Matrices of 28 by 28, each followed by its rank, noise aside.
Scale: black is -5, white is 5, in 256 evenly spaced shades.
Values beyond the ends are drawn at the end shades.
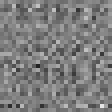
four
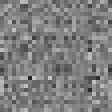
four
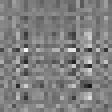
two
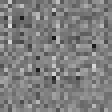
four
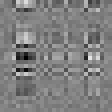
one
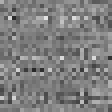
four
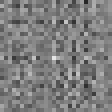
four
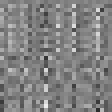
three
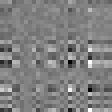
one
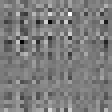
two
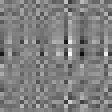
two
